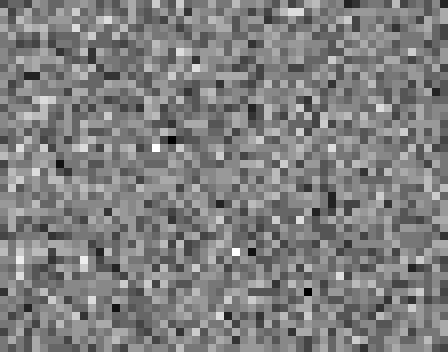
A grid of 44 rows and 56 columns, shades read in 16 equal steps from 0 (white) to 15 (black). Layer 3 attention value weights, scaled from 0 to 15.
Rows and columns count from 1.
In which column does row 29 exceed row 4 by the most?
6
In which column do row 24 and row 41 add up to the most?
30
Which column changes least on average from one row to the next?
26
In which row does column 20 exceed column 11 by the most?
34
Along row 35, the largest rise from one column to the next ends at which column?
44
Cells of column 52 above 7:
23
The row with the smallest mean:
19
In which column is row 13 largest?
39
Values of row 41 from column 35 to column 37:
10 6 6
